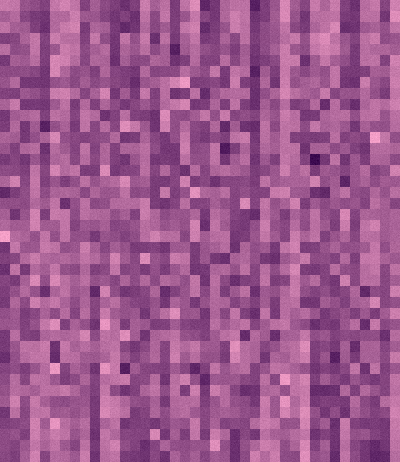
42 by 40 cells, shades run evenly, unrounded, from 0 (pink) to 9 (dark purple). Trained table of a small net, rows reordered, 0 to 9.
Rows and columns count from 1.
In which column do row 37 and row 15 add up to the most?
32
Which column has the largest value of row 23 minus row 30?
11
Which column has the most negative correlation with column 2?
35
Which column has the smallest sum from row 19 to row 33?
30
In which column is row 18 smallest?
20
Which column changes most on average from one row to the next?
13
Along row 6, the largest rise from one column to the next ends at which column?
31
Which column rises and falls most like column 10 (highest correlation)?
37
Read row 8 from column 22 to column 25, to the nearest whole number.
5 6 2 6
